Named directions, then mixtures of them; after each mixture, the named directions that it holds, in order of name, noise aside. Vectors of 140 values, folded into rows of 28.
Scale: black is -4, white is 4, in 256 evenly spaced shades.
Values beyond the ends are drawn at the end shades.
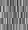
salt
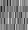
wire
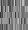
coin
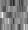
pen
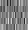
salt, wire.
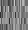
coin.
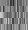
pen, salt.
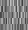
salt.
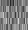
coin, pen, salt.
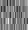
pen, wire.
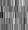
coin, pen, wire.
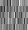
wire.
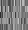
coin.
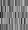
coin.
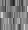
pen.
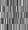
salt.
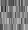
coin, pen, salt.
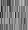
coin, wire.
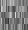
coin, pen, wire.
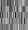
coin, salt, wire.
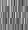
coin, salt, wire.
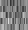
pen, salt, wire.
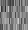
coin, pen.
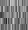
pen, salt.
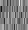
wire.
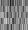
coin, pen, salt.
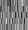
coin, salt, wire.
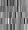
pen, salt, wire.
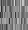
coin.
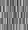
salt.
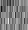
coin, pen, wire.
